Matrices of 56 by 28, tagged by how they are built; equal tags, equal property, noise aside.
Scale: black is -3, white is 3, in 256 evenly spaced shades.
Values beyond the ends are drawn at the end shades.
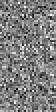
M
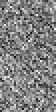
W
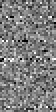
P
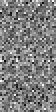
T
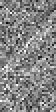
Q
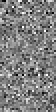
P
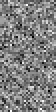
W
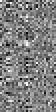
M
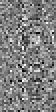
M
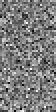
T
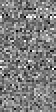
P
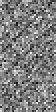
Q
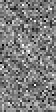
W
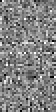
P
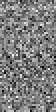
T
